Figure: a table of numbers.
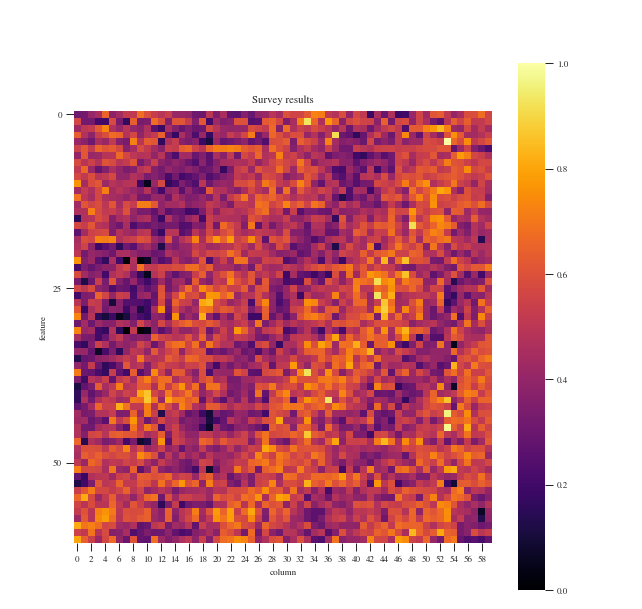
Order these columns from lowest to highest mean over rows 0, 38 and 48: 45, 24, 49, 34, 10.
24, 45, 49, 10, 34
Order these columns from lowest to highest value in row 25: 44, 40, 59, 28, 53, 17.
53, 28, 59, 17, 44, 40
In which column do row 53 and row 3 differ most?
54
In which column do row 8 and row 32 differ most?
37
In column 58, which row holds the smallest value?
57
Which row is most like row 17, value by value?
15
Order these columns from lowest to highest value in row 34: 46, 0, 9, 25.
25, 0, 9, 46
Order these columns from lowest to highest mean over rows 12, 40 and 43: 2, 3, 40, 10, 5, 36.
2, 40, 3, 5, 36, 10
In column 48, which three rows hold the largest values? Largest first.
16, 60, 14
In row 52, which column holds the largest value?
38
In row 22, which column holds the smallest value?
0
